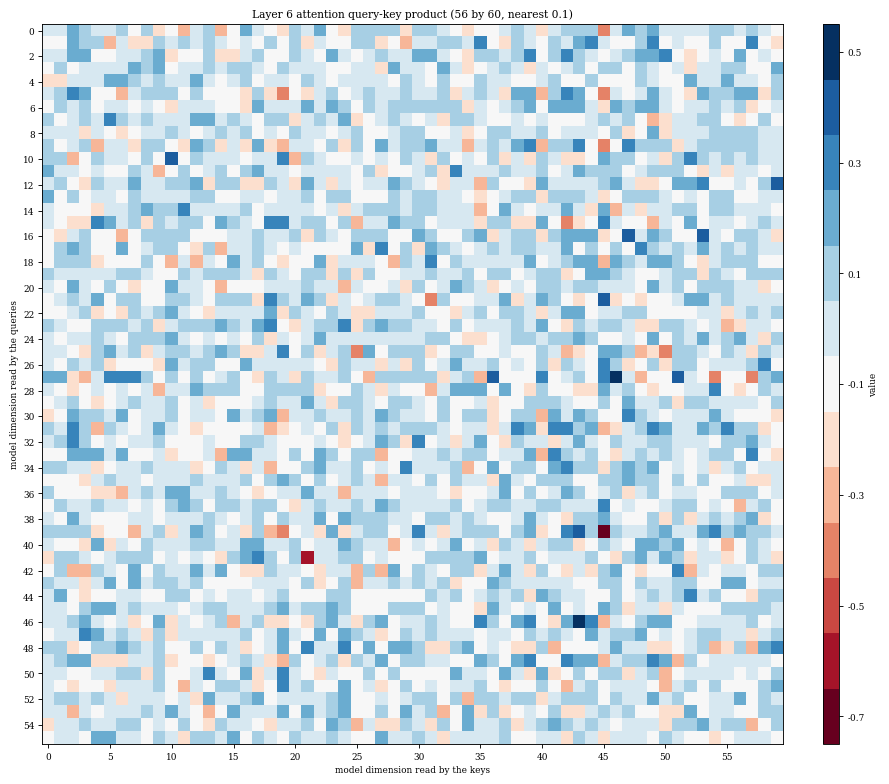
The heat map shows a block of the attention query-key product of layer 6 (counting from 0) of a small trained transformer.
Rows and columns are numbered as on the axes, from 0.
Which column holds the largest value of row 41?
17
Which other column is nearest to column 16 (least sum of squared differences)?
20
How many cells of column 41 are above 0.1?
7
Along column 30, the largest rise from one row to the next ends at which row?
39
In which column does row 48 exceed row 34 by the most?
34
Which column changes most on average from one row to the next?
45
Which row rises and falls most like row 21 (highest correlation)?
15
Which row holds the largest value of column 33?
11
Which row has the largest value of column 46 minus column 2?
27
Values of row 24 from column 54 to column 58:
0 0.1 0.2 0 -0.2
